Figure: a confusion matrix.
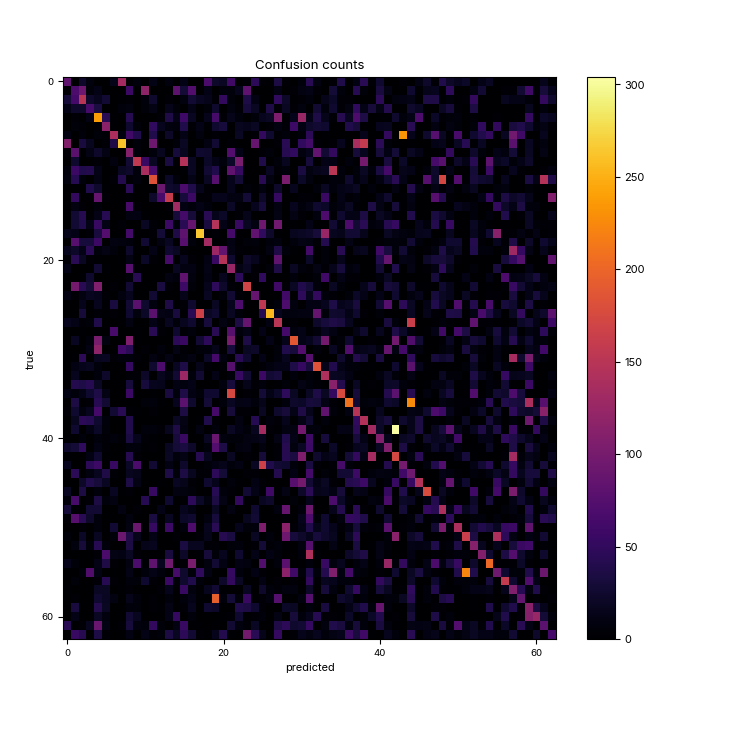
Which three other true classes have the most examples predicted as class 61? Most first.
11, 37, 55
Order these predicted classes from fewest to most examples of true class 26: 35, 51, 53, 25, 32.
51, 35, 25, 53, 32
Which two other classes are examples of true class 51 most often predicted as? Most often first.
55, 42
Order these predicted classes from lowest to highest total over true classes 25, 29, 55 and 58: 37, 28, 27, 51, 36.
37, 27, 36, 28, 51
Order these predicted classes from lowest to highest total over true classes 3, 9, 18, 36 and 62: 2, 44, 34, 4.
34, 2, 4, 44
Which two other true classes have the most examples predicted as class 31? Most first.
53, 48
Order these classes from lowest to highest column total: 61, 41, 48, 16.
16, 61, 48, 41
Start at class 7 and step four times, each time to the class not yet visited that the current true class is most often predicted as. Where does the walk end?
19
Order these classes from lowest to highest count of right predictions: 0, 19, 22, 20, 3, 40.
22, 3, 0, 40, 19, 20
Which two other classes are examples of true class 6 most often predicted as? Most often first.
43, 57
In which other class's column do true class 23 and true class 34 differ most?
4
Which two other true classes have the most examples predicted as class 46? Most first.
11, 48
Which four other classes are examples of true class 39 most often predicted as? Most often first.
42, 25, 30, 49
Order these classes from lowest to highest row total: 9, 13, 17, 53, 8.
53, 8, 13, 9, 17
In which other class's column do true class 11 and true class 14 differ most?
48
